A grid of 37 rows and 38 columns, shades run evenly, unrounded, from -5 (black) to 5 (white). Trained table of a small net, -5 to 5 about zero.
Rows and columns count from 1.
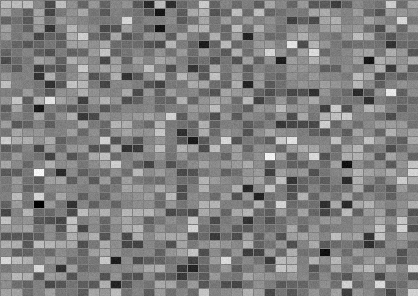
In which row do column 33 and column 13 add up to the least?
12
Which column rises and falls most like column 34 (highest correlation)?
26
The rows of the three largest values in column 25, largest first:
20, 7, 24
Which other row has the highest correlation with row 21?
37
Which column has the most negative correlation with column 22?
35
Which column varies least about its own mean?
9
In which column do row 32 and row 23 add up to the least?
30
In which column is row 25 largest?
4
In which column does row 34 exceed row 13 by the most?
34
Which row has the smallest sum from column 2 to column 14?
36
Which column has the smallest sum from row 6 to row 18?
18
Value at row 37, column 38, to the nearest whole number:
3
